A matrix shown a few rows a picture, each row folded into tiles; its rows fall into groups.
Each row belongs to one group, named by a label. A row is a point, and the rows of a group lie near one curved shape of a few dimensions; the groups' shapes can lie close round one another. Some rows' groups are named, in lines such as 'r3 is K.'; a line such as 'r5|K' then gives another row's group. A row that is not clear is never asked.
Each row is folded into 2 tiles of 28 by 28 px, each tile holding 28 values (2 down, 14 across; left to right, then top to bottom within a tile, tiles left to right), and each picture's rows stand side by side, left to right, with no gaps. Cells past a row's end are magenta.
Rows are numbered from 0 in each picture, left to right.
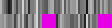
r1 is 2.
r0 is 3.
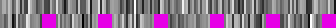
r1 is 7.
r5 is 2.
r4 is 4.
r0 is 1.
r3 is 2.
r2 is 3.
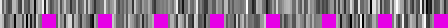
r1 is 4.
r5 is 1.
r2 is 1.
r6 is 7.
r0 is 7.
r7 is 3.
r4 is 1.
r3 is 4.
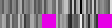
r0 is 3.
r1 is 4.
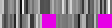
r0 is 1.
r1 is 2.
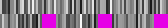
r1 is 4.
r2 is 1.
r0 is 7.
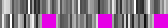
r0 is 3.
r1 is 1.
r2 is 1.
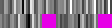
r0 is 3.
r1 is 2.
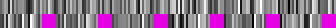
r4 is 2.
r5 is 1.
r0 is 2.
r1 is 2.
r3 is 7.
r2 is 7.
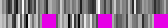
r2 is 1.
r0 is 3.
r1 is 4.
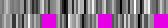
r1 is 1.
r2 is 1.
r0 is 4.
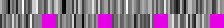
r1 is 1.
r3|3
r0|1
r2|2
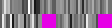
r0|3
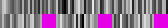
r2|2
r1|3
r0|3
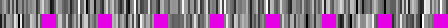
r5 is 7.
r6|7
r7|2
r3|2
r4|7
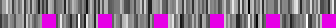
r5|2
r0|1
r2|4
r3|4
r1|2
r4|4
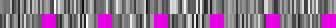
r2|3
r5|7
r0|4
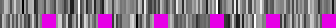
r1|3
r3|4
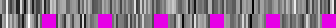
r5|2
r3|7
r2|7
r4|3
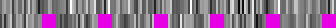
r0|1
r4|4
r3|1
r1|2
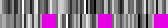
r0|3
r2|7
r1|3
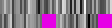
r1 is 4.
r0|1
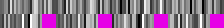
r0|2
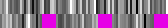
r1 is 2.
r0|4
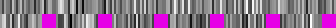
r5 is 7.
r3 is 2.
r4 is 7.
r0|3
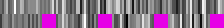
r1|4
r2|7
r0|2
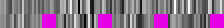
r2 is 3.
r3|2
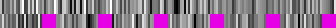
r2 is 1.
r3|1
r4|3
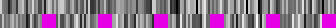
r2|4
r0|7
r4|3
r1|3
